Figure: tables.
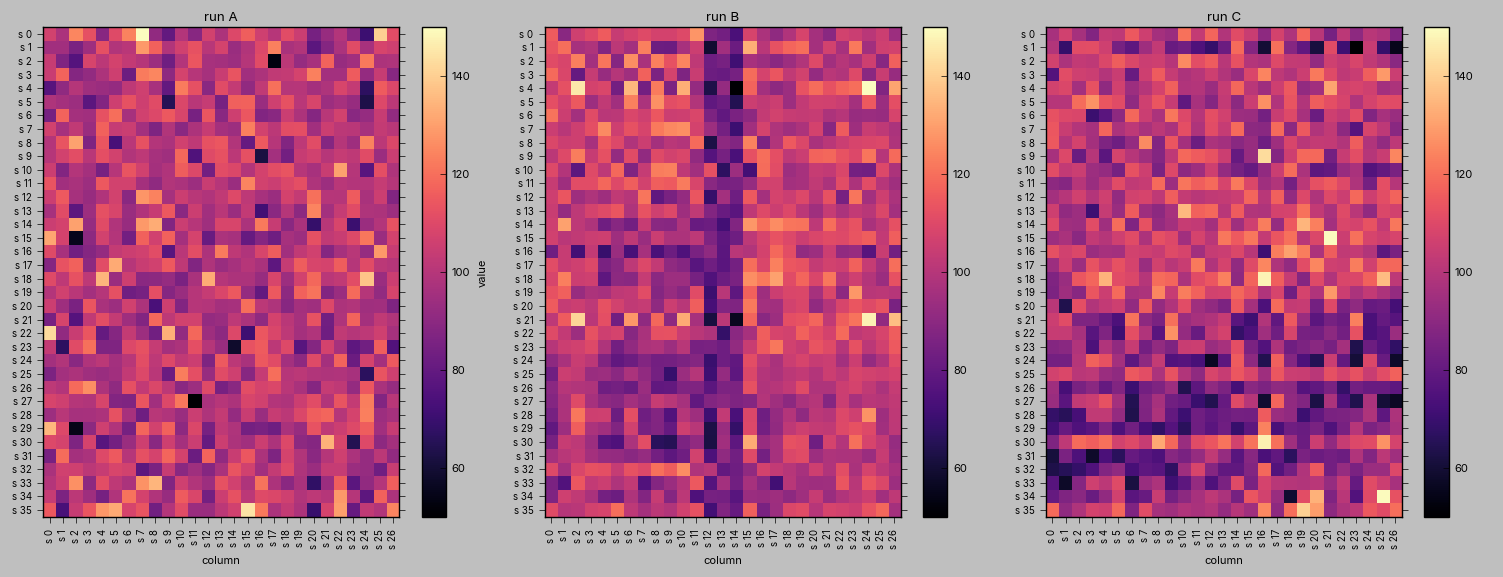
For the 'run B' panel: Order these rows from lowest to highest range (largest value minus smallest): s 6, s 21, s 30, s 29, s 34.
s 34, s 6, s 29, s 30, s 21
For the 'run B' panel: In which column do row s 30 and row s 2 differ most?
s 8
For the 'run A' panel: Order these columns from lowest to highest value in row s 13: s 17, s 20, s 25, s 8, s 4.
s 17, s 25, s 8, s 4, s 20
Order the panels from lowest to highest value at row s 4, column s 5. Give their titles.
run B, run A, run C
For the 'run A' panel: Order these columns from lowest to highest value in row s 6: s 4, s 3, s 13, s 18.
s 13, s 3, s 18, s 4
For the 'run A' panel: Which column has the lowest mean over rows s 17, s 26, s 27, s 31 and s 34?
s 11
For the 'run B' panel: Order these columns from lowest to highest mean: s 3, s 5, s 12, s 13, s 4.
s 12, s 13, s 5, s 4, s 3
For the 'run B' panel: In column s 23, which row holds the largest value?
s 19
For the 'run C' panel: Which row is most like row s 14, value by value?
s 35
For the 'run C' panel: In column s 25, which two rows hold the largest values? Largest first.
s 34, s 18
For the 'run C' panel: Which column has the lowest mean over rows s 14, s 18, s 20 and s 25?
s 1
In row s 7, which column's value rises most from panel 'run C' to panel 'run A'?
s 15
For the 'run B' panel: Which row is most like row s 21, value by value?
s 4
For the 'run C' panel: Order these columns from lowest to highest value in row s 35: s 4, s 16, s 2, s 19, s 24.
s 2, s 4, s 24, s 16, s 19
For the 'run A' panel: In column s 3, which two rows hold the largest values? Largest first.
s 26, s 23
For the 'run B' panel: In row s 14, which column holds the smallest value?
s 13
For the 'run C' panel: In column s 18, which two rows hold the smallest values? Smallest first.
s 34, s 31
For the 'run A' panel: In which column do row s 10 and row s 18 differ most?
s 24
